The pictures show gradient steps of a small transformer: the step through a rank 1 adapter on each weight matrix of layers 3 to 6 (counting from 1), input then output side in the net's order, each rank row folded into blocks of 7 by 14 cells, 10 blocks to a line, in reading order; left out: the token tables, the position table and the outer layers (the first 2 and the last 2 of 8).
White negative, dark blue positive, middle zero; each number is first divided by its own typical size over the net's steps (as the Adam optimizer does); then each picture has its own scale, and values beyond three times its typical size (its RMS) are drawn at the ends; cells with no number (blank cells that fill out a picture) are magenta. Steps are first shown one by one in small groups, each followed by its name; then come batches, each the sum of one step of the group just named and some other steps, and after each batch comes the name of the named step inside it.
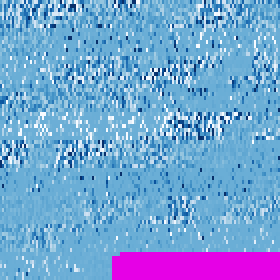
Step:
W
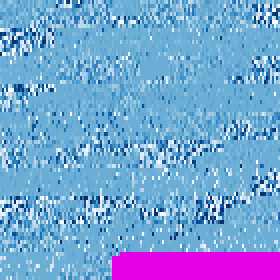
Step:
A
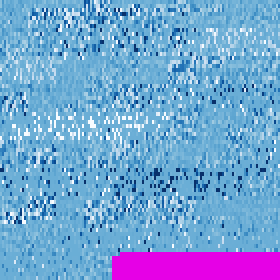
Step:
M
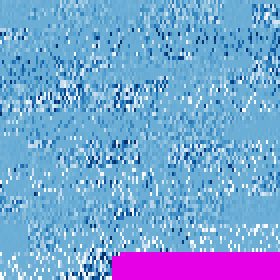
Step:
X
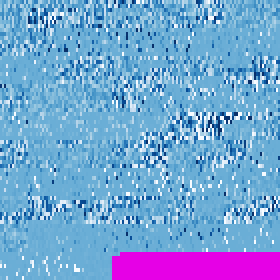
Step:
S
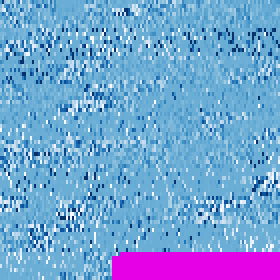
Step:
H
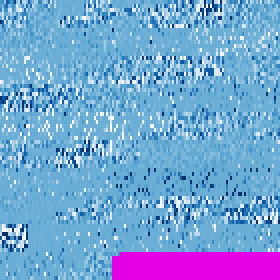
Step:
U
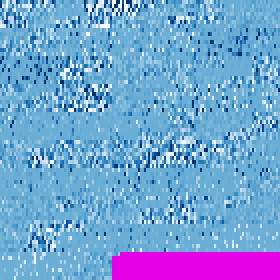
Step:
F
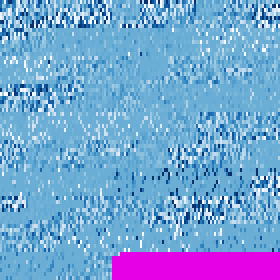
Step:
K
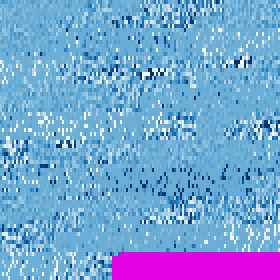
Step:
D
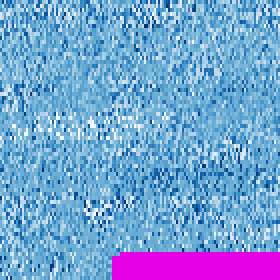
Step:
M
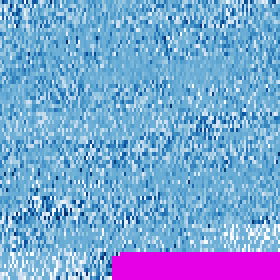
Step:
X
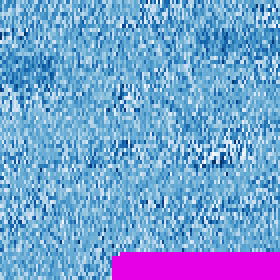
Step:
X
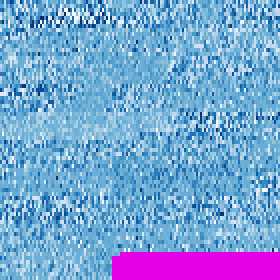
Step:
K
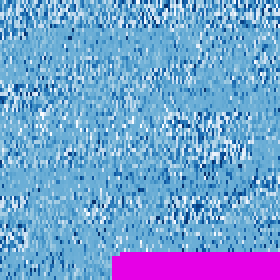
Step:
W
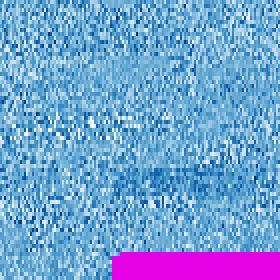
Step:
M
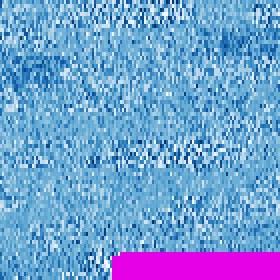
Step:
F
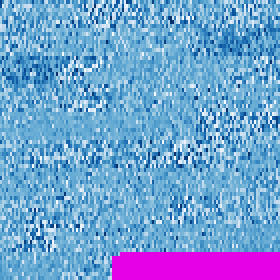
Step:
F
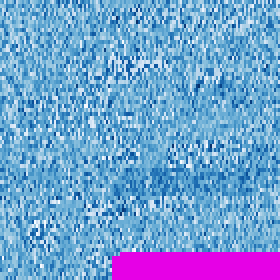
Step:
M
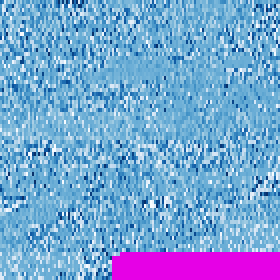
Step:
H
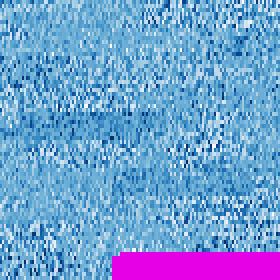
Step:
K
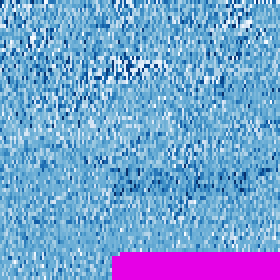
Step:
M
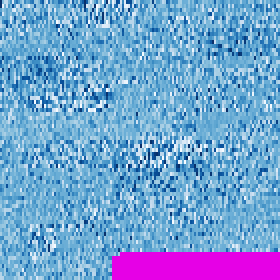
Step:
F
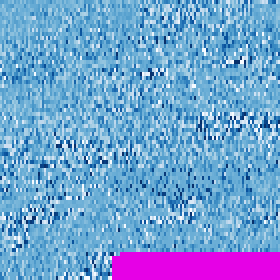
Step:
D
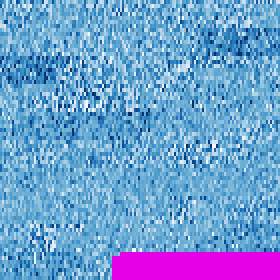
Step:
F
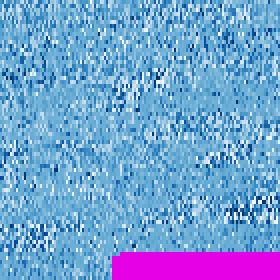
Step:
U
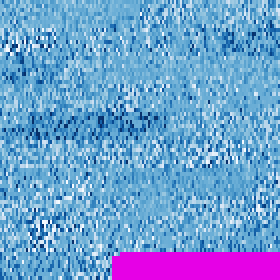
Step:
H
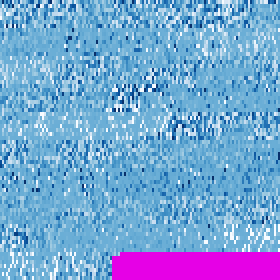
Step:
W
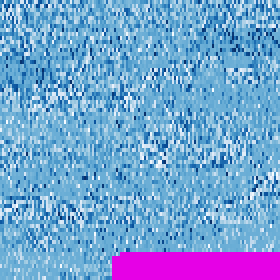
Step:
H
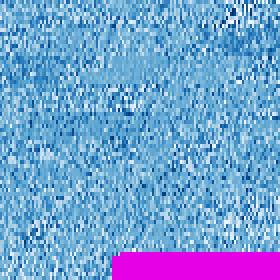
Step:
X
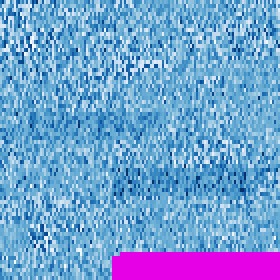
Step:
H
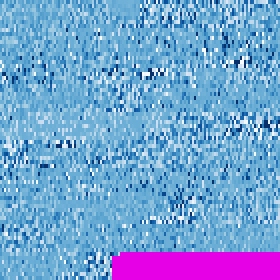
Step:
D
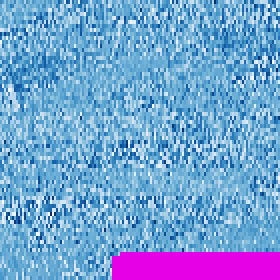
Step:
A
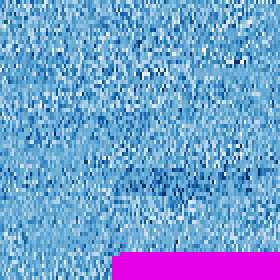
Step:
D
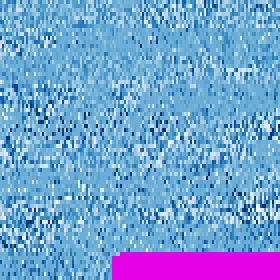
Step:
U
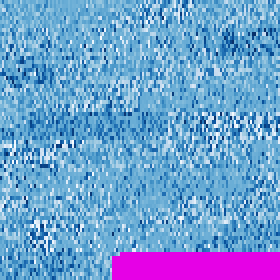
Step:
H
